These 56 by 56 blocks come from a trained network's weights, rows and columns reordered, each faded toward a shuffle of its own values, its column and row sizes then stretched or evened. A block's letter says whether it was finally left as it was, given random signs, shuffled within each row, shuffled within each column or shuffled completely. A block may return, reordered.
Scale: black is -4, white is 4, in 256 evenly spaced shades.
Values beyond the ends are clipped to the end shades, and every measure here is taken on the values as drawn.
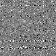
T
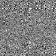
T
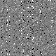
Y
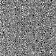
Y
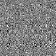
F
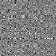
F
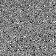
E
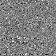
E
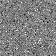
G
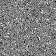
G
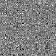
F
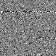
E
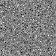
Y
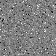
G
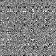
F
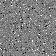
G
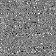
E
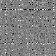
F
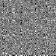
F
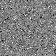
G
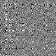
F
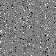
Y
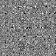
F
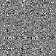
F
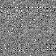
F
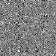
T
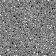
G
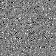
E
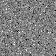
G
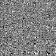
F
